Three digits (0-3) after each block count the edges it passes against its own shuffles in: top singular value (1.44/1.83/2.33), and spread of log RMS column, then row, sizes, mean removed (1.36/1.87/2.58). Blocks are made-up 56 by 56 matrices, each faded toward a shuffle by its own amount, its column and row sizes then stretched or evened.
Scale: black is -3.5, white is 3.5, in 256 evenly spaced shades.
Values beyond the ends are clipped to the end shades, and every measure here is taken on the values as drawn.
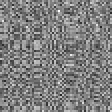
3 1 0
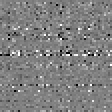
1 1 3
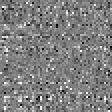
2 1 2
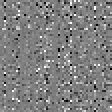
2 3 1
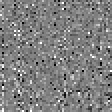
1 2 0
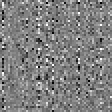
2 3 1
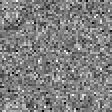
1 0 0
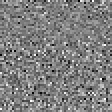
1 0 2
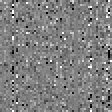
0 3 0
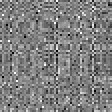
3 2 0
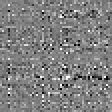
2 2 3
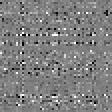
2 2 3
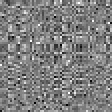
3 2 1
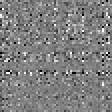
0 3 3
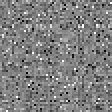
2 0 0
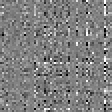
2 3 2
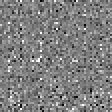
1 2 2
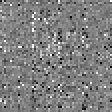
1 2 1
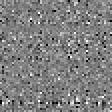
1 2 2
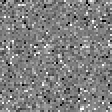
0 0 1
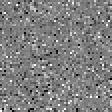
0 0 1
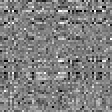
3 1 3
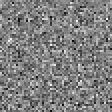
1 1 1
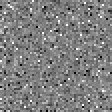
0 0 0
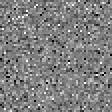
1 0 0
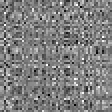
3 2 0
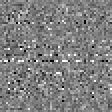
1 1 2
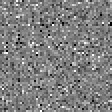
0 1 1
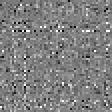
2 2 2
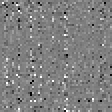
0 2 1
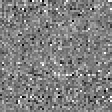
0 0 2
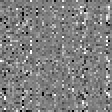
0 3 2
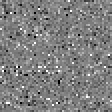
0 0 1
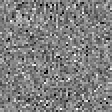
1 1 0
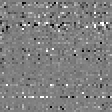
0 1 3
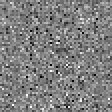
1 2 1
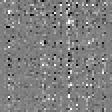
0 3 2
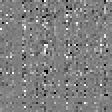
0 3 2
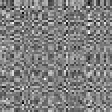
3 3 2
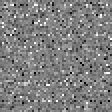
1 0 1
